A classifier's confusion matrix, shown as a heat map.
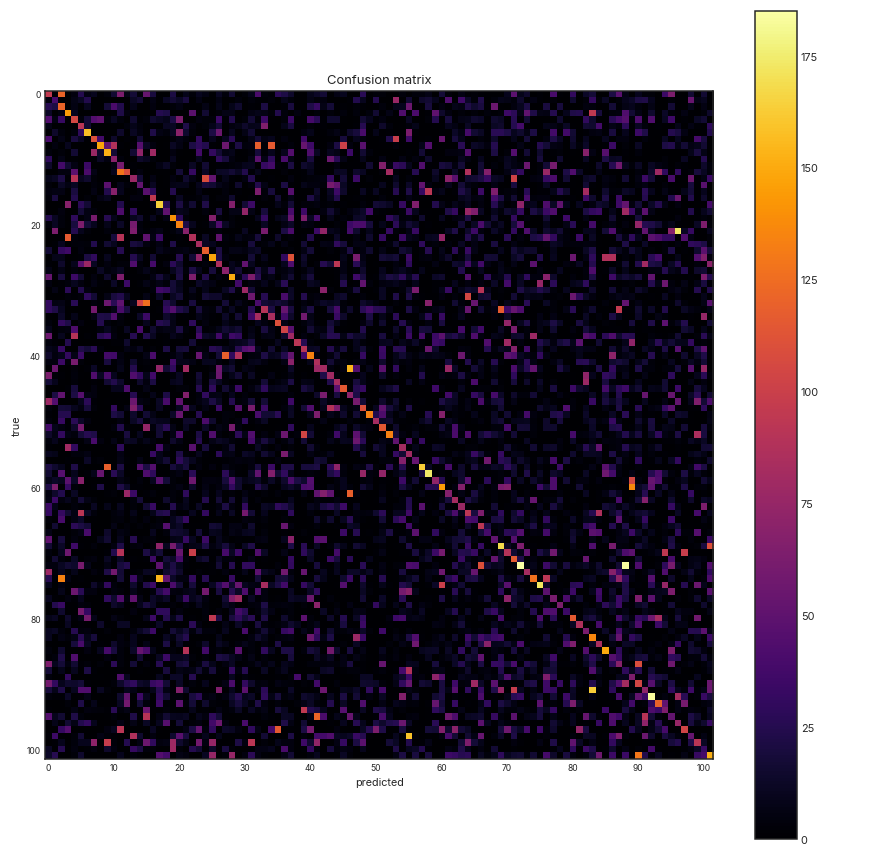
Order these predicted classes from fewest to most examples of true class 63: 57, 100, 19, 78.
78, 19, 57, 100
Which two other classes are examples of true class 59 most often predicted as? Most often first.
89, 5
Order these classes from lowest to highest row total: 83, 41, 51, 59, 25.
41, 51, 83, 59, 25
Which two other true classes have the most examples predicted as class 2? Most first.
74, 0
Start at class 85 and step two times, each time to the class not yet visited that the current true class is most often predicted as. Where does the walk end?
96
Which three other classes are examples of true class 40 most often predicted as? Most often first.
27, 29, 86
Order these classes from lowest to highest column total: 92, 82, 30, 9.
30, 9, 82, 92
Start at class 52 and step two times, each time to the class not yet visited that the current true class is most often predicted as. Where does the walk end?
71
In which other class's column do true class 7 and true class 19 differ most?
53
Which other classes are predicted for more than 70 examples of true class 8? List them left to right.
10, 32, 34, 45
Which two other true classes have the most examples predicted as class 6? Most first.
26, 80
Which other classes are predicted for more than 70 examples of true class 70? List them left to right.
11, 22, 94, 97
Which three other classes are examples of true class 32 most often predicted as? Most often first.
15, 14, 58
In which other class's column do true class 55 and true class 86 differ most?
36
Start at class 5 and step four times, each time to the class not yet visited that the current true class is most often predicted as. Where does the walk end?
90
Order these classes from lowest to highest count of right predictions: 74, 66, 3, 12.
66, 12, 74, 3
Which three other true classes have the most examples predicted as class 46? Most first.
42, 61, 95
